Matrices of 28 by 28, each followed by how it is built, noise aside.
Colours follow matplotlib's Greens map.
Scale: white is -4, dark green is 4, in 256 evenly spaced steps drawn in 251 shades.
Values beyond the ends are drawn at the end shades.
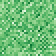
Hankel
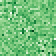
block diagonal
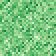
Hankel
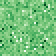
sparse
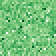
sparse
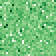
sparse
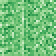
repeating rows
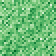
Hankel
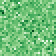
block diagonal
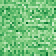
blocks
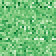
uneven rows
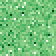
sparse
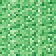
repeating rows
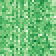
blocks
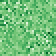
block diagonal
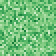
repeating rows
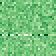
uneven rows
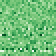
uneven rows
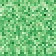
repeating columns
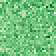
uneven rows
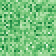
blocks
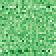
uneven rows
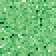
sparse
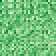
blocks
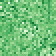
block diagonal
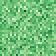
repeating rows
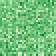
blocks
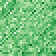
Hankel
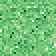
sparse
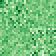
block diagonal
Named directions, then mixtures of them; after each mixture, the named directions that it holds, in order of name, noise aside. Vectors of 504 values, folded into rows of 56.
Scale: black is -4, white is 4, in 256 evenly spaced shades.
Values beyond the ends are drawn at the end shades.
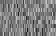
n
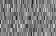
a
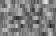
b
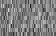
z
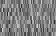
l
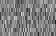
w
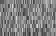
l, n, z.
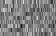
a, b, n.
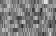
b, w.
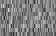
z.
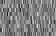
l.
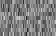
b, n, z.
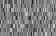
a.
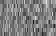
b, n, z.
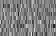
a, l, n.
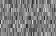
a.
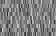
l.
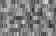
b.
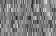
a, b, n.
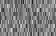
a, w.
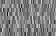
l.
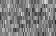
b, w.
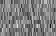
a, b, l.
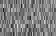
a, l, z.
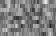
b.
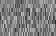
w.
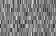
a.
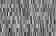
l.
